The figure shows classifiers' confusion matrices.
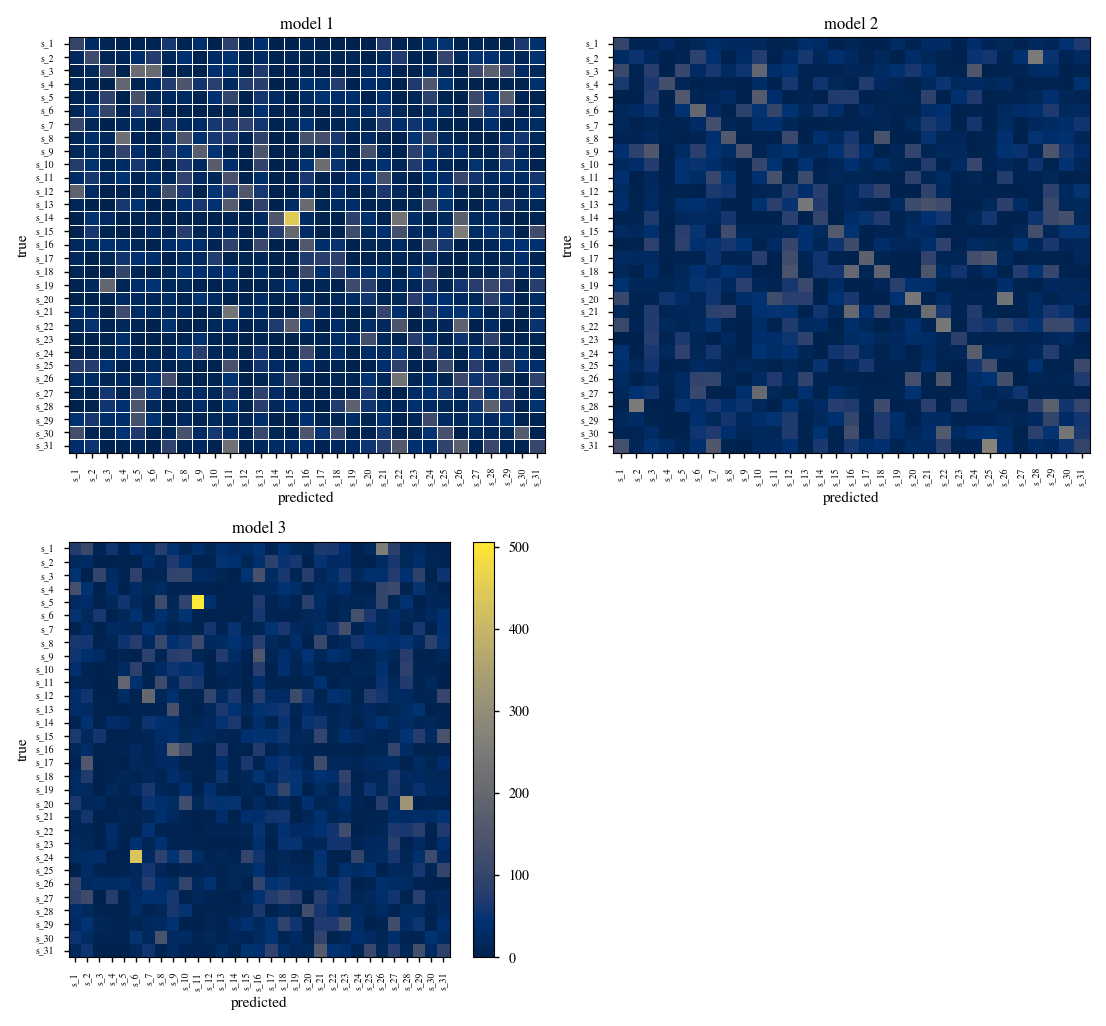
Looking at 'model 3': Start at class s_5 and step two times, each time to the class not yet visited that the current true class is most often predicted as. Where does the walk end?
s_8
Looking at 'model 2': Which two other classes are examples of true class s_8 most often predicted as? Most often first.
s_18, s_12
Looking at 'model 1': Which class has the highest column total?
s_11
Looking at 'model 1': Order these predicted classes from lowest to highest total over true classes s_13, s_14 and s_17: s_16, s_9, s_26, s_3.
s_3, s_9, s_26, s_16
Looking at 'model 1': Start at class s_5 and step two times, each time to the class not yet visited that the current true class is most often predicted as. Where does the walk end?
s_24
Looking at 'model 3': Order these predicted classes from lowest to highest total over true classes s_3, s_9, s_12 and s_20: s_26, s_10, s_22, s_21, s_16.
s_21, s_22, s_26, s_10, s_16
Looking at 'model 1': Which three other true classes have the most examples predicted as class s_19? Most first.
s_28, s_15, s_14
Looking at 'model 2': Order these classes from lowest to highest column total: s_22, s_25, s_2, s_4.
s_4, s_2, s_25, s_22
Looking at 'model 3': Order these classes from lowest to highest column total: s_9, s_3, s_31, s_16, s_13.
s_3, s_13, s_31, s_9, s_16
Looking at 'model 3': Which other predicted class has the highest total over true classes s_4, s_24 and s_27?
s_6
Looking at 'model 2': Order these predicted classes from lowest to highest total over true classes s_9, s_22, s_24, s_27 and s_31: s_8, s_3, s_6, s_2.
s_8, s_2, s_6, s_3
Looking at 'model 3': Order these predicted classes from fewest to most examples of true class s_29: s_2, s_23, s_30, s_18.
s_30, s_2, s_18, s_23
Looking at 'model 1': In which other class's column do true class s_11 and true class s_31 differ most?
s_22
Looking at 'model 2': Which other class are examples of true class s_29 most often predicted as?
s_16
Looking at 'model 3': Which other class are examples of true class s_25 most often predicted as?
s_31
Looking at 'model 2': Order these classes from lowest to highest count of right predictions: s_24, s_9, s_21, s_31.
s_31, s_9, s_24, s_21
